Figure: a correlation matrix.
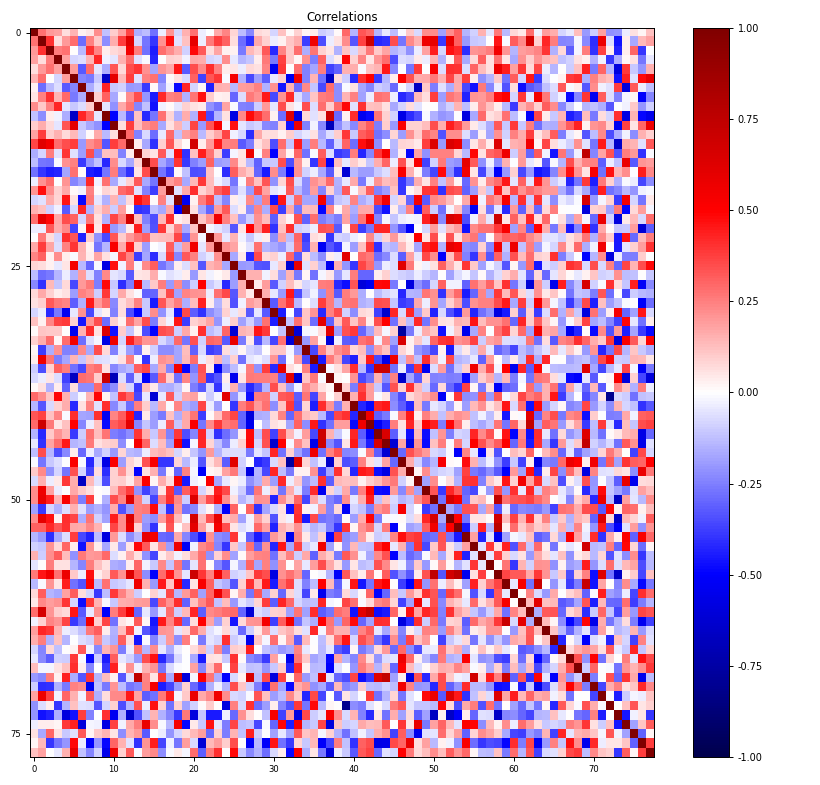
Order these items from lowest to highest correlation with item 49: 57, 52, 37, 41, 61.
57, 61, 37, 41, 52
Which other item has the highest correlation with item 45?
35
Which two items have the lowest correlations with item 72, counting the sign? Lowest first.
39, 24
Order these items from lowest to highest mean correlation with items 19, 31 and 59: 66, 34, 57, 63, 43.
66, 34, 57, 43, 63
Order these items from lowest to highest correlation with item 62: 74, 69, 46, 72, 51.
69, 51, 72, 46, 74
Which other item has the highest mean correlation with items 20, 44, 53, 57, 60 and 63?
58
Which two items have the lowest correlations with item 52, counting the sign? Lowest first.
73, 34
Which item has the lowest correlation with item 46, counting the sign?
32
